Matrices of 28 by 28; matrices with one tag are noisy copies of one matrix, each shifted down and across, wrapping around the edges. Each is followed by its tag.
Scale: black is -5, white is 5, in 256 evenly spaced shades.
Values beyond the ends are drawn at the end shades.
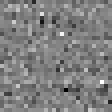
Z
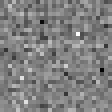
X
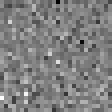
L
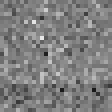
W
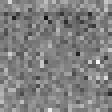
W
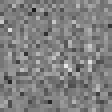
L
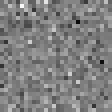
L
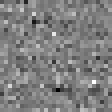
Z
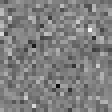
L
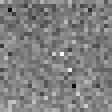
W
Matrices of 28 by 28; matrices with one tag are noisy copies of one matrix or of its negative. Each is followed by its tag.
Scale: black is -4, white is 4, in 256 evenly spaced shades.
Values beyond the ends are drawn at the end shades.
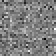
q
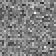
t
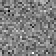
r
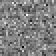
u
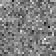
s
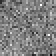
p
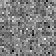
s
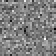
q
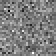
r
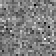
s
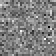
s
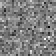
s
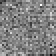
p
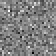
r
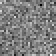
p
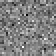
u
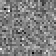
r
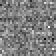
s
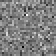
u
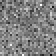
p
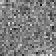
p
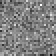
p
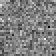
s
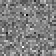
u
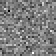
r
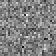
u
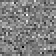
u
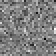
q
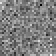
p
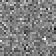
q
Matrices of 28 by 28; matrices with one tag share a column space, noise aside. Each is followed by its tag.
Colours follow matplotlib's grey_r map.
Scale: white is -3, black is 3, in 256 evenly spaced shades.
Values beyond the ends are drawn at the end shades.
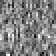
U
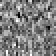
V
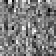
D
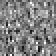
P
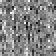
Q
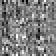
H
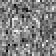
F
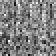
H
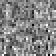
P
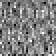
P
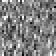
V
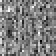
F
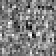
Q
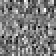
D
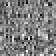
H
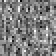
F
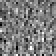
P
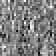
Q
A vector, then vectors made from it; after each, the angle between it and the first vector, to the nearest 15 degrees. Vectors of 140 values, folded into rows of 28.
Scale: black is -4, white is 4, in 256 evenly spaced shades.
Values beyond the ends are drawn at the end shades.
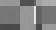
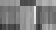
15 degrees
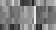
30 degrees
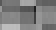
150 degrees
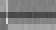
90 degrees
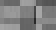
150 degrees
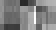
30 degrees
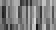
60 degrees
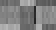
165 degrees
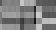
135 degrees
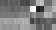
75 degrees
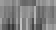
45 degrees
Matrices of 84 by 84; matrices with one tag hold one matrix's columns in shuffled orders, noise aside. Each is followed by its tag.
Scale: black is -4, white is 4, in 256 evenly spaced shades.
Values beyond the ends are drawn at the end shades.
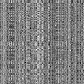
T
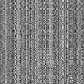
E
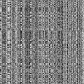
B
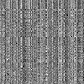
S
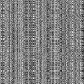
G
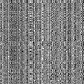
T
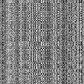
T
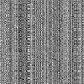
G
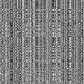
S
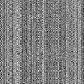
G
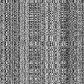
T
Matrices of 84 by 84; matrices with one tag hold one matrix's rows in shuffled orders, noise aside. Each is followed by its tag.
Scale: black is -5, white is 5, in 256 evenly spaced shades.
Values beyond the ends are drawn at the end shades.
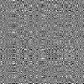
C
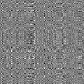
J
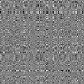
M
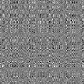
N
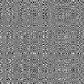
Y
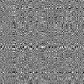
C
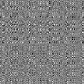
N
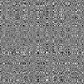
M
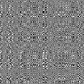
Y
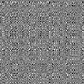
N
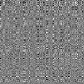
M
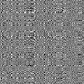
J
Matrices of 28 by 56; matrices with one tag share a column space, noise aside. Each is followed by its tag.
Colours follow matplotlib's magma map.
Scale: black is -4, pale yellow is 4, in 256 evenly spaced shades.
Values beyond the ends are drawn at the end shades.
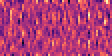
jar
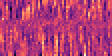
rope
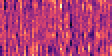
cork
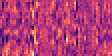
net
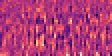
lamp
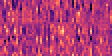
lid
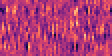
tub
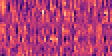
lid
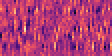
tub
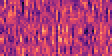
lid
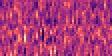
net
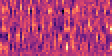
tub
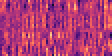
cork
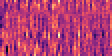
cork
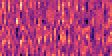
net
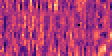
cork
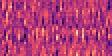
net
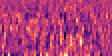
lamp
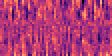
rope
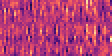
lid
